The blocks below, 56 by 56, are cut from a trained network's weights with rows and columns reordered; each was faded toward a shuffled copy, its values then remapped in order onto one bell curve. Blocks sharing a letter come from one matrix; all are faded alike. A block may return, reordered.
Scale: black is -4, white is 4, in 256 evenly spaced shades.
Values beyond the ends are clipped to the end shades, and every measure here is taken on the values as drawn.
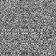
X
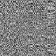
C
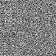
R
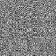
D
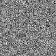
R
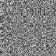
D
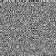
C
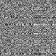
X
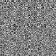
D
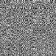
C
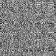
X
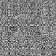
C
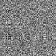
C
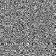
D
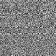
X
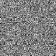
C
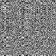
C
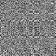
C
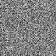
D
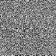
D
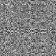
D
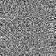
D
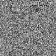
R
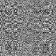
C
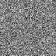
R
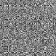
D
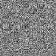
D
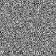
D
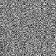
C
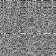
X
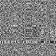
D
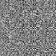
C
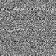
X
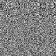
D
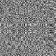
C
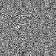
D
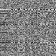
X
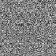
D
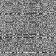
X
